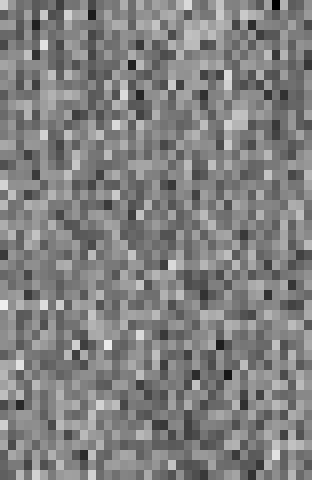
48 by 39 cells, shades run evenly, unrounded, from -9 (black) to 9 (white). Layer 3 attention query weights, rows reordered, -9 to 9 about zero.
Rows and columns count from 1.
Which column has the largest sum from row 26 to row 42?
12
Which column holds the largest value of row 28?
20
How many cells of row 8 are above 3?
4
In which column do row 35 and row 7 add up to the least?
17
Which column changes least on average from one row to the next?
7
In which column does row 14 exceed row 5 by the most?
18
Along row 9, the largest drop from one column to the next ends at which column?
23
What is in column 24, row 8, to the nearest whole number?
1
